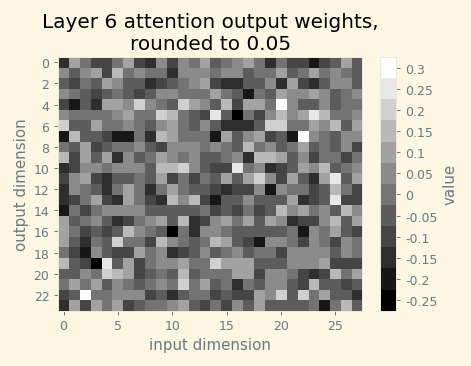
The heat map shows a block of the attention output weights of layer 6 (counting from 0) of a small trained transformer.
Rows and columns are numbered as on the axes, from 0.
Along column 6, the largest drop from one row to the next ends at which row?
7
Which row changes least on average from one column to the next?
3
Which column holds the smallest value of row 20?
23
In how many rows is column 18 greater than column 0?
10
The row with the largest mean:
5
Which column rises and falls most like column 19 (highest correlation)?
0
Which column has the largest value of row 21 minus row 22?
11
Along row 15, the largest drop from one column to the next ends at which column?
12
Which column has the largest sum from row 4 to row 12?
9
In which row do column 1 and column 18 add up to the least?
17
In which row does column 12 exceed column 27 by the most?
13
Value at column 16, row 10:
0.25
